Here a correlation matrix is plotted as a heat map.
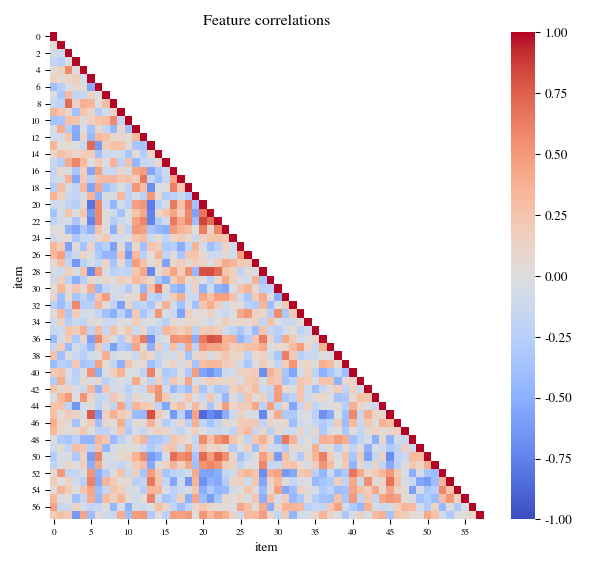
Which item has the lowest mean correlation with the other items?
3
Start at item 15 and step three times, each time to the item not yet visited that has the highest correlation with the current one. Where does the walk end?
39
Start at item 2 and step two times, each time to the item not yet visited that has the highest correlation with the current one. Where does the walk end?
10
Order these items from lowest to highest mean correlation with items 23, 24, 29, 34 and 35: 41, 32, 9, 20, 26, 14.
14, 32, 26, 9, 41, 20
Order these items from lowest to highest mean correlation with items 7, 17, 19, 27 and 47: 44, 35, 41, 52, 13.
35, 41, 52, 13, 44
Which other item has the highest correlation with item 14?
30
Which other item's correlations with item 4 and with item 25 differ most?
2
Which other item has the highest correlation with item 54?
52
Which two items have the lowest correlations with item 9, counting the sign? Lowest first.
32, 39
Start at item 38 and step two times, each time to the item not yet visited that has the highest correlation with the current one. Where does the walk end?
48
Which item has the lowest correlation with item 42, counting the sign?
50
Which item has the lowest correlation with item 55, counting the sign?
21
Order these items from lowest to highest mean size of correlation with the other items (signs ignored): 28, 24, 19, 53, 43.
24, 43, 19, 53, 28
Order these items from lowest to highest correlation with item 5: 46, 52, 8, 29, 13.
29, 46, 8, 52, 13
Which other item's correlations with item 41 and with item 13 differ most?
18
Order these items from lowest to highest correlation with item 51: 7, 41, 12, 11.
7, 41, 11, 12
